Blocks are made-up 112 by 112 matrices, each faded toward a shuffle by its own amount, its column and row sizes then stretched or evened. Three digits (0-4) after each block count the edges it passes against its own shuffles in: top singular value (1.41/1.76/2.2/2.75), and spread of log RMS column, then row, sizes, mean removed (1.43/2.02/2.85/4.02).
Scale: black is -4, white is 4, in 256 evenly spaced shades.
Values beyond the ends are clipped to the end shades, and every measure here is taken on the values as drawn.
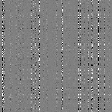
4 4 1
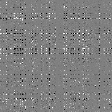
4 3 3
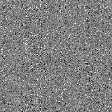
2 2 0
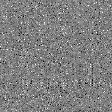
2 1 1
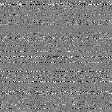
2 0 4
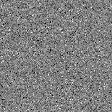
2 1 0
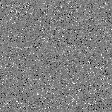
0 0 1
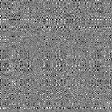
4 2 3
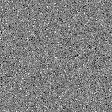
1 0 0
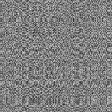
4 2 0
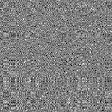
4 0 2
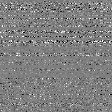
2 0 4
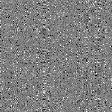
3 2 1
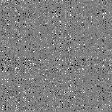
1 3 2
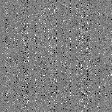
0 3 1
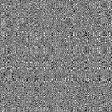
4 2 2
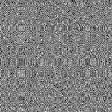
4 1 0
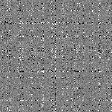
2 3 3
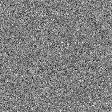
0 0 1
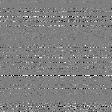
3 1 4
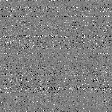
1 1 3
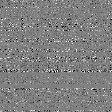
0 1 4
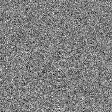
1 1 0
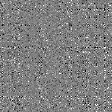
2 3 2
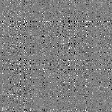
3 3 3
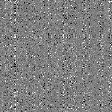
3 3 1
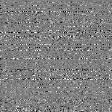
0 1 4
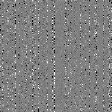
3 4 0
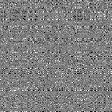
4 1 3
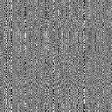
4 4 0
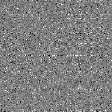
3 1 2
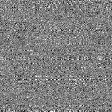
3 0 3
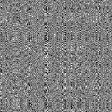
4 3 0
